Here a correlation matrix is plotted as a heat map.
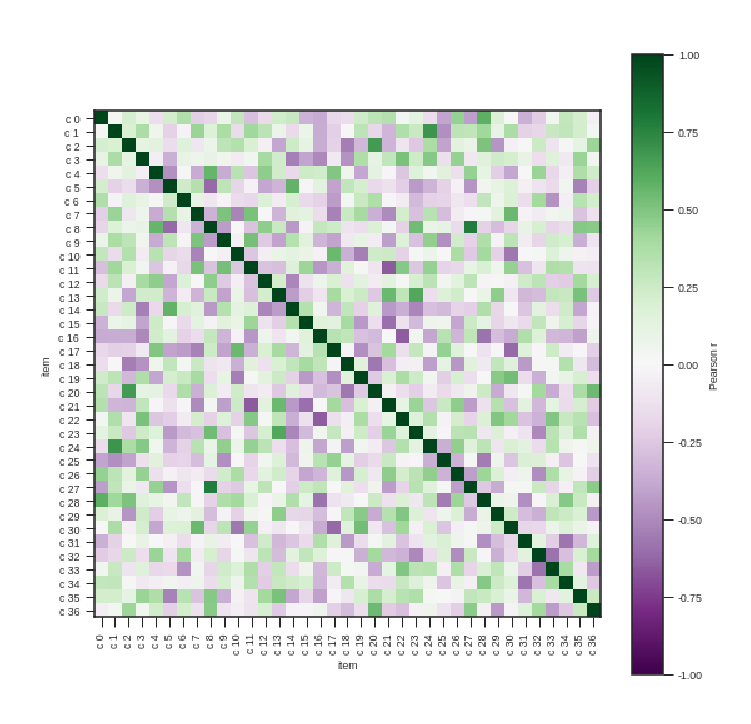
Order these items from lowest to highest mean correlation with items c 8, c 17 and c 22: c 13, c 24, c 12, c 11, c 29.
c 11, c 29, c 24, c 12, c 13
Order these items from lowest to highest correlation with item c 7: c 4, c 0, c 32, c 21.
c 21, c 4, c 0, c 32
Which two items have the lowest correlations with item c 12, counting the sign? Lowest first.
c 14, c 5
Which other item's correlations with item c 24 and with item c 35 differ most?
c 9
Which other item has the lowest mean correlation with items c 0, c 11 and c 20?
c 16
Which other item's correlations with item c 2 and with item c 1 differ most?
c 20
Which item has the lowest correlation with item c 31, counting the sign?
c 34
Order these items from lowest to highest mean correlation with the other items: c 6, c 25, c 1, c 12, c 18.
c 25, c 18, c 6, c 12, c 1
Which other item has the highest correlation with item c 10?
c 17
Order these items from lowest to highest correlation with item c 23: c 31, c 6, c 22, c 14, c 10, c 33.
c 14, c 6, c 31, c 10, c 22, c 33
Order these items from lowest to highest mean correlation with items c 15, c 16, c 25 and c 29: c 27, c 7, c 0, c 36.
c 0, c 36, c 7, c 27
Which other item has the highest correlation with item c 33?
c 22
